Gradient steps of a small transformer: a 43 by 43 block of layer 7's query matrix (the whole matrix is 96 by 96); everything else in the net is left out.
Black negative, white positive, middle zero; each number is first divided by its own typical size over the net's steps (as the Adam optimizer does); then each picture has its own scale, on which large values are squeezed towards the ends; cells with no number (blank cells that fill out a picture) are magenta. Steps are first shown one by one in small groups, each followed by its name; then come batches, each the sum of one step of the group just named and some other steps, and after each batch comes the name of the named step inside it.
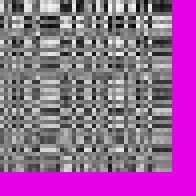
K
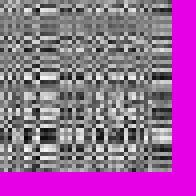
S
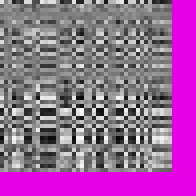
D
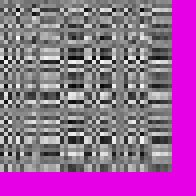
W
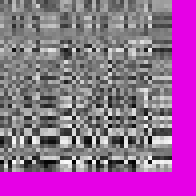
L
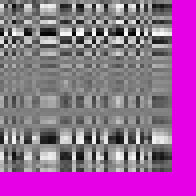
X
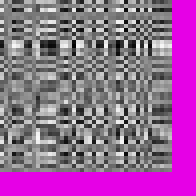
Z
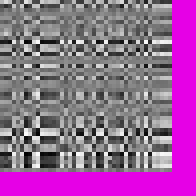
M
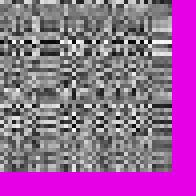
M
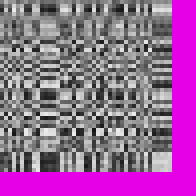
M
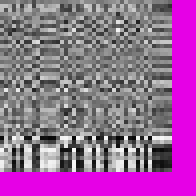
S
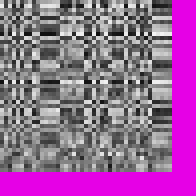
X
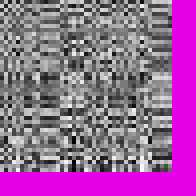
L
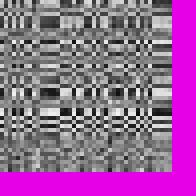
M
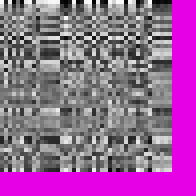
M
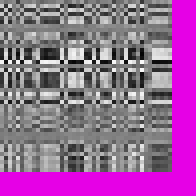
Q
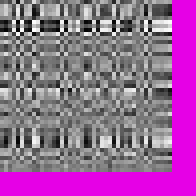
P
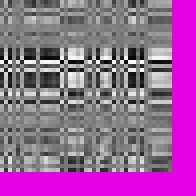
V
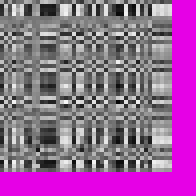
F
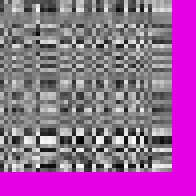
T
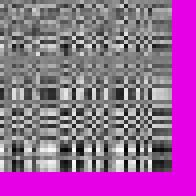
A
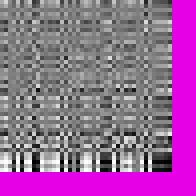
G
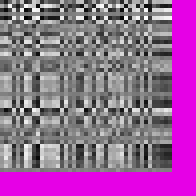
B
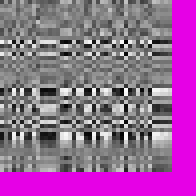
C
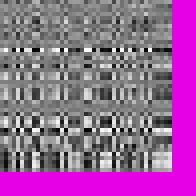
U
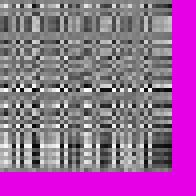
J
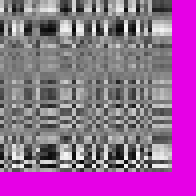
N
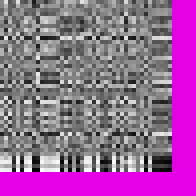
G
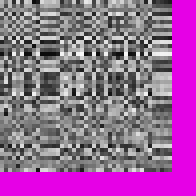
Q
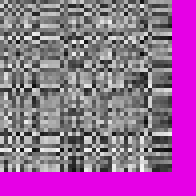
Q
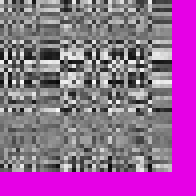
V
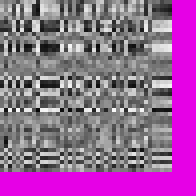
P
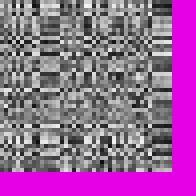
J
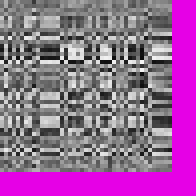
V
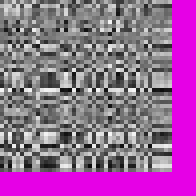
P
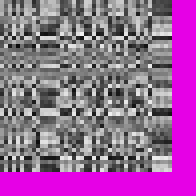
N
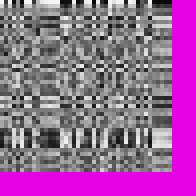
F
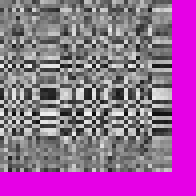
A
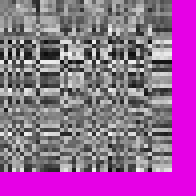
V
